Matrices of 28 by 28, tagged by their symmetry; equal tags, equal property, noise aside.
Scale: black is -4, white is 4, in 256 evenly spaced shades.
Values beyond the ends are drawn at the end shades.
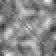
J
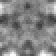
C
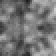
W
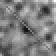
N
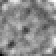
N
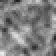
N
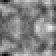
W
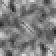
J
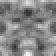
C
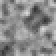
N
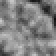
N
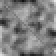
J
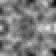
W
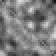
N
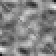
J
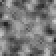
J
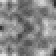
W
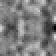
W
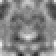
C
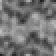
J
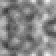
W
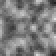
W
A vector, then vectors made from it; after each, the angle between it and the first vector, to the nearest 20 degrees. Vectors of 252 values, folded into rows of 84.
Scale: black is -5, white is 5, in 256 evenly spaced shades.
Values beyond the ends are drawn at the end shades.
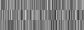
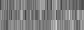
140 degrees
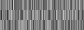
60 degrees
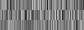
140 degrees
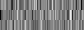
120 degrees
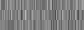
20 degrees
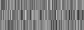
20 degrees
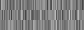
160 degrees
